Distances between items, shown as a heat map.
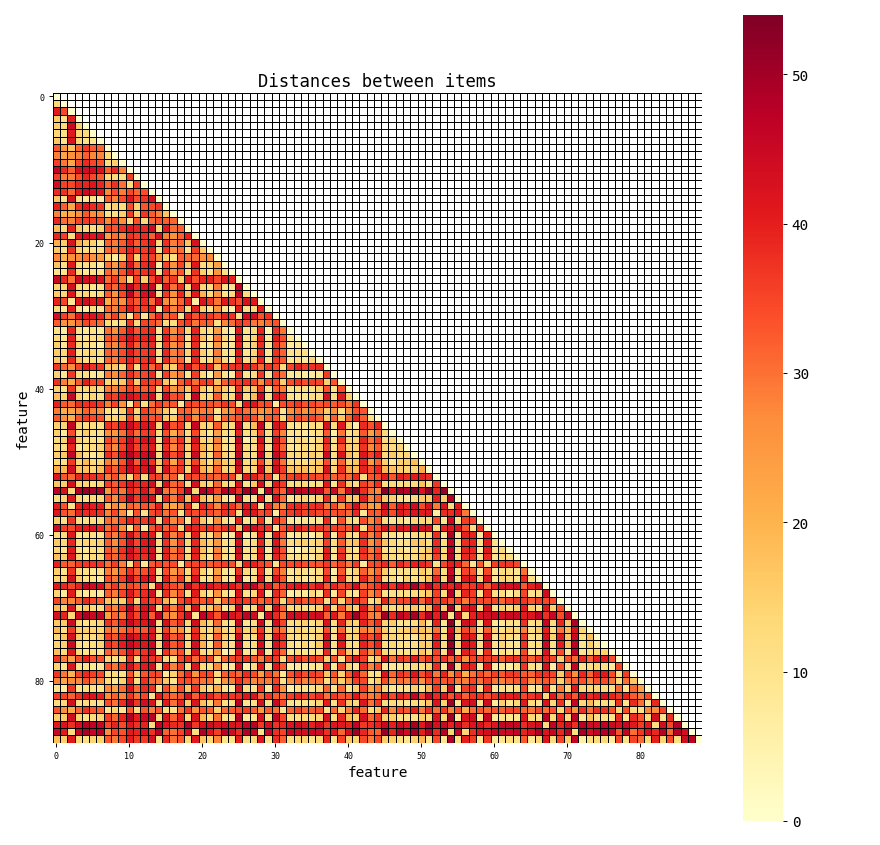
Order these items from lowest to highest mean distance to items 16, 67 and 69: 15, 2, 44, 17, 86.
44, 15, 2, 86, 17
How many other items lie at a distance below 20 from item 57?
9
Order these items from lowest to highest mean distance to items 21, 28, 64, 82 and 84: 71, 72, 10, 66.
71, 10, 66, 72
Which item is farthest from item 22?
86
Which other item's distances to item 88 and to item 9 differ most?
72
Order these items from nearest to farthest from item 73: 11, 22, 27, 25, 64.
27, 22, 64, 11, 25
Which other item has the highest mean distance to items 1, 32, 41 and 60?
54
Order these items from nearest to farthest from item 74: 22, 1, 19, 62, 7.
62, 1, 22, 7, 19
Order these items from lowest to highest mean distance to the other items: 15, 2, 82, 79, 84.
84, 79, 15, 2, 82
